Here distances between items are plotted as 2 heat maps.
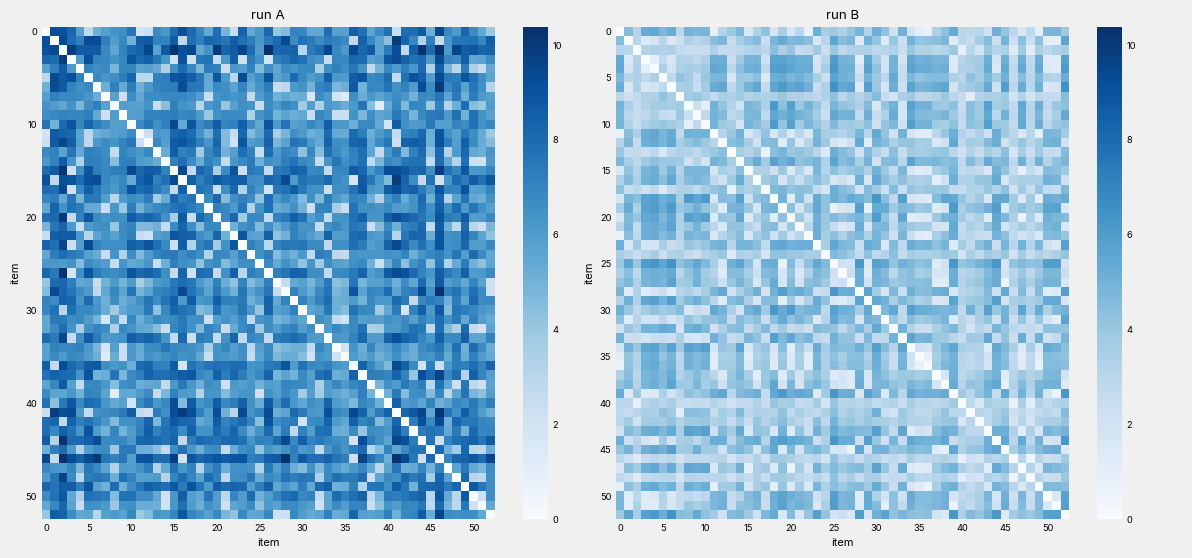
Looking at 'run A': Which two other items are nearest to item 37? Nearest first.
49, 43
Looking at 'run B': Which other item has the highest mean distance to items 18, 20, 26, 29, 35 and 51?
30
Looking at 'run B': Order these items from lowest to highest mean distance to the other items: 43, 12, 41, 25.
41, 12, 43, 25
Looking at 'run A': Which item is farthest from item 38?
2
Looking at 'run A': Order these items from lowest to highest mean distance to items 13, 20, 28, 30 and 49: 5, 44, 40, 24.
24, 40, 5, 44
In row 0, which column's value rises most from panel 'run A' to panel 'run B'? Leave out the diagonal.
5
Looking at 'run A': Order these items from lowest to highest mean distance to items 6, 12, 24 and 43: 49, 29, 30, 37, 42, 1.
29, 37, 49, 30, 42, 1
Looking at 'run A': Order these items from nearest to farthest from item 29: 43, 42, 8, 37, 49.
43, 37, 49, 8, 42
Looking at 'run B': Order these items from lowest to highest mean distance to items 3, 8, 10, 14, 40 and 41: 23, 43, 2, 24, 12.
2, 24, 23, 12, 43
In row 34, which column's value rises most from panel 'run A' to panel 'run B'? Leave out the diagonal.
9
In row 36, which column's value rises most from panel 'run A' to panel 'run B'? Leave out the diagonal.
44
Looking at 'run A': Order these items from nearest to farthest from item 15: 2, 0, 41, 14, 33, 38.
33, 38, 14, 0, 41, 2
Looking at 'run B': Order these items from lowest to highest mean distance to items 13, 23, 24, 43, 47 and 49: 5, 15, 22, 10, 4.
15, 22, 5, 4, 10
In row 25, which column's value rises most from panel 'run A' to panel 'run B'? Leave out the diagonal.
39
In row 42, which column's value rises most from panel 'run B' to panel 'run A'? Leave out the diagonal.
46
